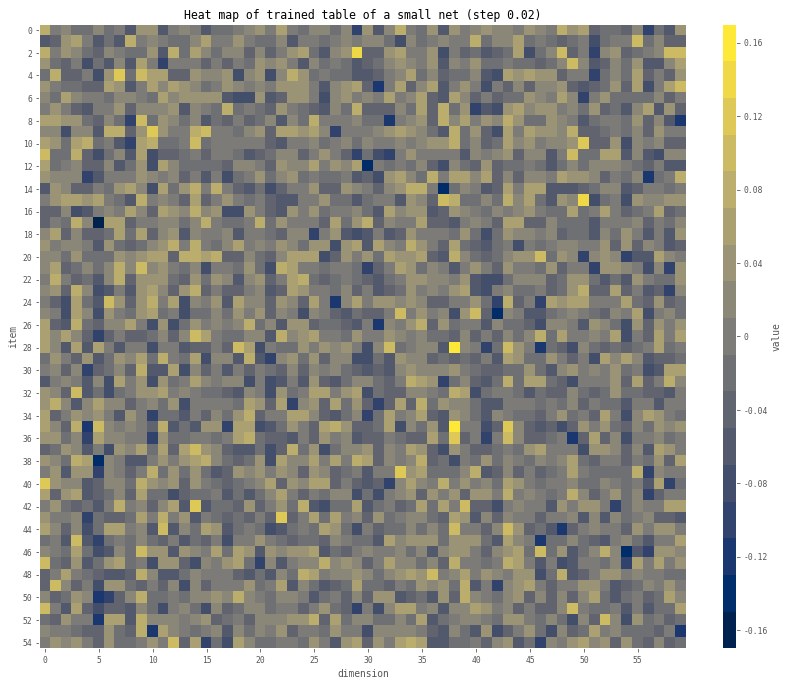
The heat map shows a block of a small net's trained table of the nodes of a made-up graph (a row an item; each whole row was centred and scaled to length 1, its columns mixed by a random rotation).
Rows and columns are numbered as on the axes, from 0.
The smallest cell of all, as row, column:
17, 5
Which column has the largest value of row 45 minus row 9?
27
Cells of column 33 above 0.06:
3
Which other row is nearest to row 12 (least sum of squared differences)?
53
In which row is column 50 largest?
15
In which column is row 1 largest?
55
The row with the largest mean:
9
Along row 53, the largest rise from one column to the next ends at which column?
11
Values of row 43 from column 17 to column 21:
-0.04 -0.02 -0.04 0 -0.04
